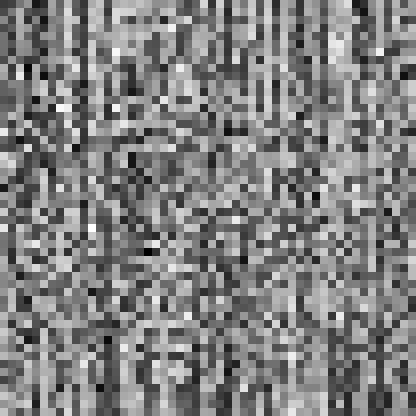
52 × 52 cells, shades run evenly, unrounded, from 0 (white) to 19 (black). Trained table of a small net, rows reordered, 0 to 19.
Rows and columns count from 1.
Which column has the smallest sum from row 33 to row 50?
37
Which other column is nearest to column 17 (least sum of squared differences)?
21
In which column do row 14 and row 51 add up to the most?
14
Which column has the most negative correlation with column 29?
16
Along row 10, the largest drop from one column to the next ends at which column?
3
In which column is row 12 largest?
17
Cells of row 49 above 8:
33
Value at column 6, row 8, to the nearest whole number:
10
